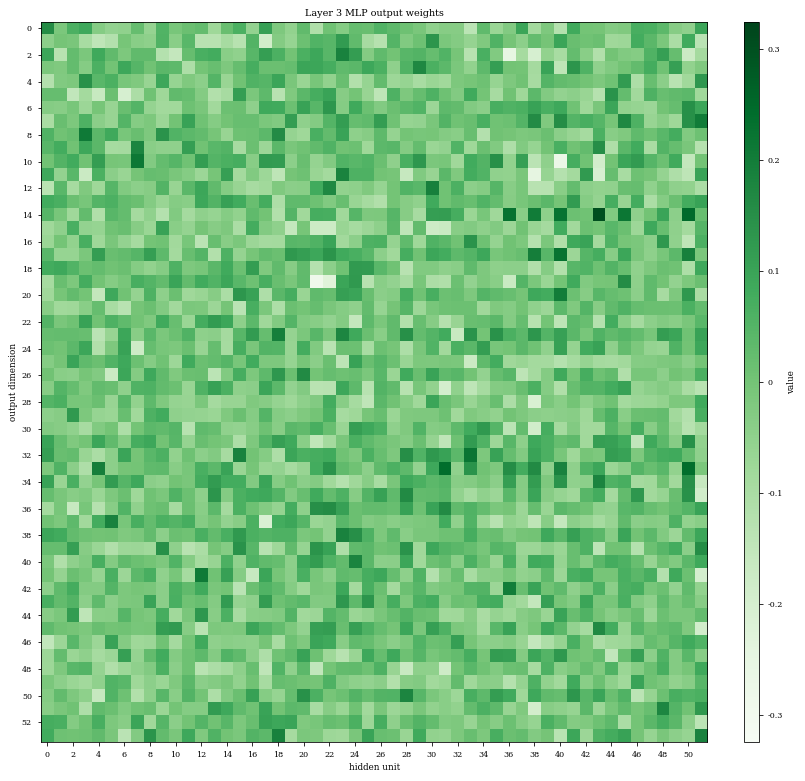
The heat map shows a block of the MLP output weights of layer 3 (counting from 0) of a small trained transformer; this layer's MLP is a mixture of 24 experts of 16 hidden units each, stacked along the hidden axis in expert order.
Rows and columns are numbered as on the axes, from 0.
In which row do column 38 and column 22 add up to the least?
11
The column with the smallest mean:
38
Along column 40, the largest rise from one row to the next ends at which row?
17
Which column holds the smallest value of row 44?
3
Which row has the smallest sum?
15
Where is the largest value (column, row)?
43, 14
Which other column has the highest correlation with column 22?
21
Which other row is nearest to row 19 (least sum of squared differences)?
27
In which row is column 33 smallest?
25
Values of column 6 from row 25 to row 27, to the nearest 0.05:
0.1 0.1 -0.05
